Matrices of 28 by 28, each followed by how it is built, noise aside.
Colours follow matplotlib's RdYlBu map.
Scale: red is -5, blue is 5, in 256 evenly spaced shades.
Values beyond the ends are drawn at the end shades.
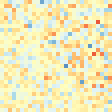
upper triangular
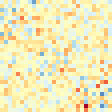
block diagonal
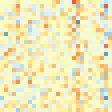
uneven columns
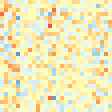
uneven columns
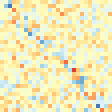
banded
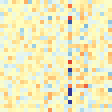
uneven columns
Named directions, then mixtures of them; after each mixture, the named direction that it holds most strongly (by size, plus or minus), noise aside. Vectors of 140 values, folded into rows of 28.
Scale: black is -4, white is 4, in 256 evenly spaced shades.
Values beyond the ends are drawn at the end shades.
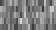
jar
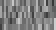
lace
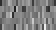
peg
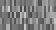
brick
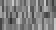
lace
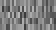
brick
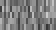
lace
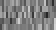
lace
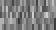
lace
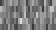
jar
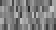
jar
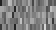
peg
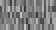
brick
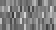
brick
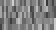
lace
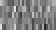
peg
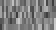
lace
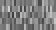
brick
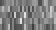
brick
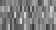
brick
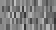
brick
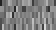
peg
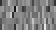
peg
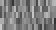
lace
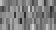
jar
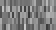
brick
